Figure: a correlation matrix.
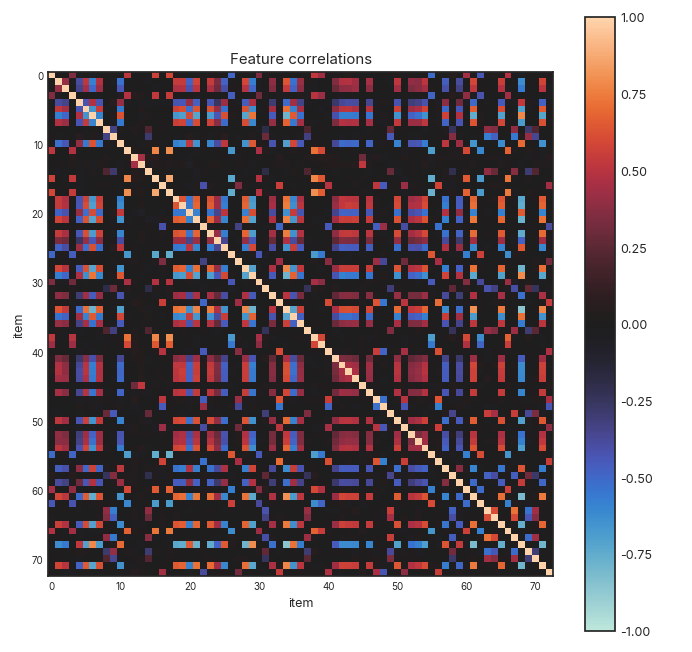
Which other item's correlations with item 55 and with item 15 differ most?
17
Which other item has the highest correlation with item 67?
63
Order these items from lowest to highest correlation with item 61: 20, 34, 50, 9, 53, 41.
20, 9, 41, 53, 50, 34
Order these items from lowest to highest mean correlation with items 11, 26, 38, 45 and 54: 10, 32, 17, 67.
10, 67, 32, 17
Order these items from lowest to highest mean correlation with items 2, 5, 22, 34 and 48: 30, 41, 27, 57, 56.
57, 56, 27, 30, 41
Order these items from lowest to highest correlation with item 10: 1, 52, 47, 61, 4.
61, 1, 52, 47, 4
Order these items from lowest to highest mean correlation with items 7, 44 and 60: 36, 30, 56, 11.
56, 30, 11, 36
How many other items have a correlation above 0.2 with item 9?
3
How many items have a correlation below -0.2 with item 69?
8
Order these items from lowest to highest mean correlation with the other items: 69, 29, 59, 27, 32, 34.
29, 59, 69, 27, 32, 34
